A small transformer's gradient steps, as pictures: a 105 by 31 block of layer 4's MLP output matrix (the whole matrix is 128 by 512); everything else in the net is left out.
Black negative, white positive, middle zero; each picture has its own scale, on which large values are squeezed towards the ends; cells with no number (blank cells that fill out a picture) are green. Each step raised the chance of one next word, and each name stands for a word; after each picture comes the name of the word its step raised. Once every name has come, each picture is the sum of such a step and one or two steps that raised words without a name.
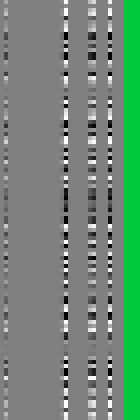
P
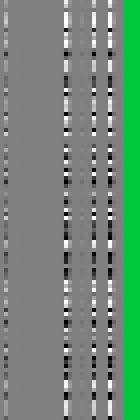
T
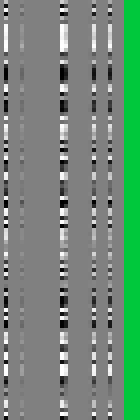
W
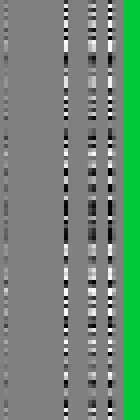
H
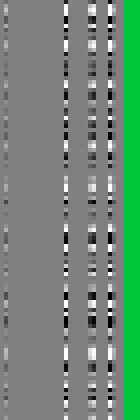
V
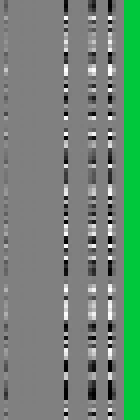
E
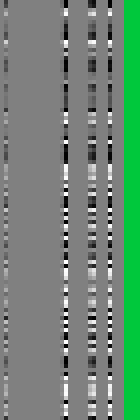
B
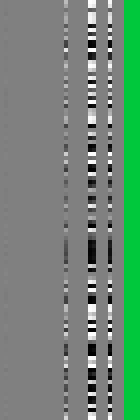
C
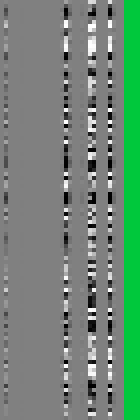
W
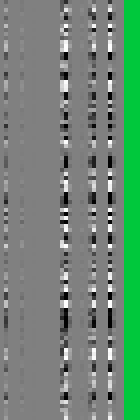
V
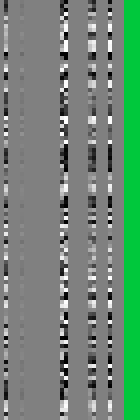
E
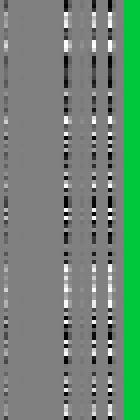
B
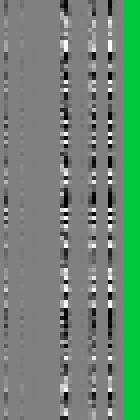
B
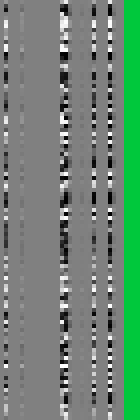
C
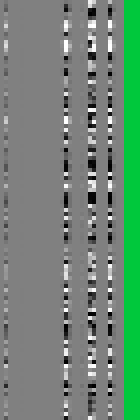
W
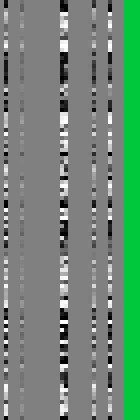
B
